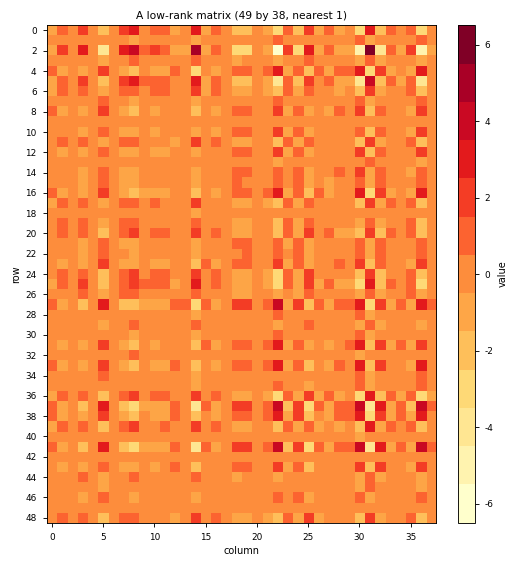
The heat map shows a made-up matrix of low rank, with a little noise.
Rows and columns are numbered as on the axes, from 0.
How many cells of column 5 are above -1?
31
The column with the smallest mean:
14
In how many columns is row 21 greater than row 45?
8
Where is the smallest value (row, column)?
2, 22
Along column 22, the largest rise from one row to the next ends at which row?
37
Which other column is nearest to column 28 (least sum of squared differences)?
0
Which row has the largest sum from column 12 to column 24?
27
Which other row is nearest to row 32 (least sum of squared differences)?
40
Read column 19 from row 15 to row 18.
0 1 -1 0
